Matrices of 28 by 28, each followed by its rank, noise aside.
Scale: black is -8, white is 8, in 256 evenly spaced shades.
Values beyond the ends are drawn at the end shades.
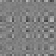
one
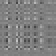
one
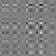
one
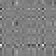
two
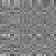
two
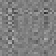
two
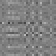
two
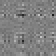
two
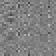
four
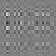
one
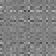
two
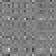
two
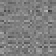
three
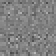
four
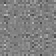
three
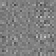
three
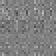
three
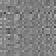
three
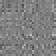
three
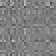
three
